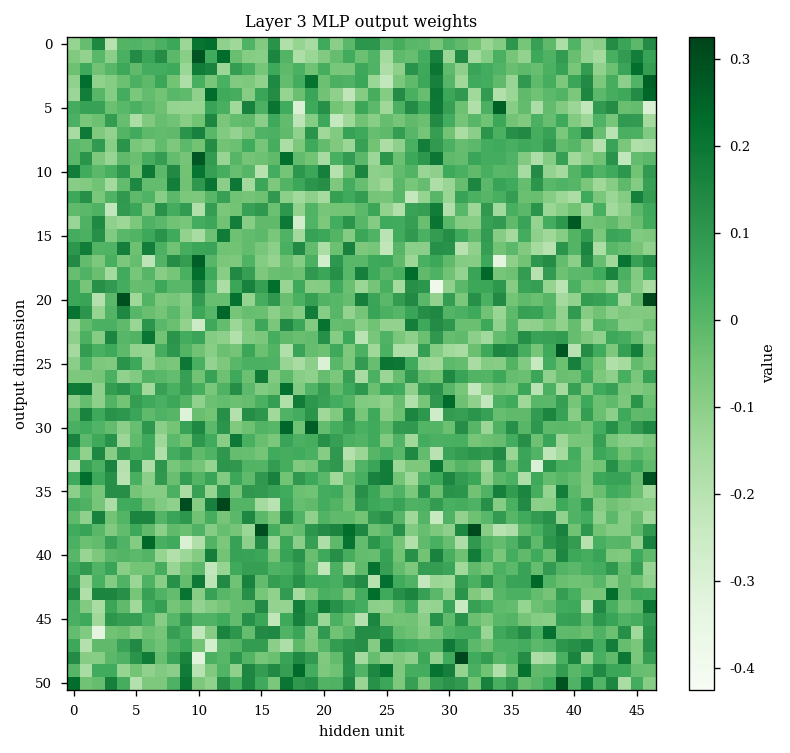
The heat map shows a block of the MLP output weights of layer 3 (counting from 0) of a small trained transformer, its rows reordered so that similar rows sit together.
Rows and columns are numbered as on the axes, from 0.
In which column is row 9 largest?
10
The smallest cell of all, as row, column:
19, 29
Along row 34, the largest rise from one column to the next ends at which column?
46
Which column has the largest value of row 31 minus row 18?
3
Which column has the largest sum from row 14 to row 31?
1
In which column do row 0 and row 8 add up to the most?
11
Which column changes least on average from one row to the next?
35
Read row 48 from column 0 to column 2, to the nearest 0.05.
0.15 -0.1 -0.1
